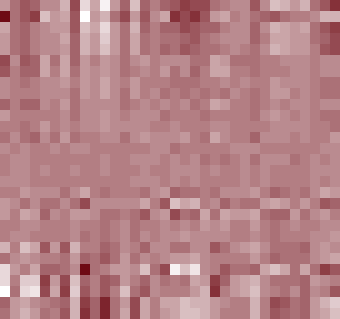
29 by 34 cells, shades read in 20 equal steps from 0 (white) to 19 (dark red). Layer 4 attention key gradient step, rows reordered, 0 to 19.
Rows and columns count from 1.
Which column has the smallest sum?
1
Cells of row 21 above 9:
21
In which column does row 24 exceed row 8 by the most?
11
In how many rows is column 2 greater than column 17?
10
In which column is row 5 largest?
34
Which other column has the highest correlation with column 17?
33
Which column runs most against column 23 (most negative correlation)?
27
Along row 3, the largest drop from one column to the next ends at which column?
9
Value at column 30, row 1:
8
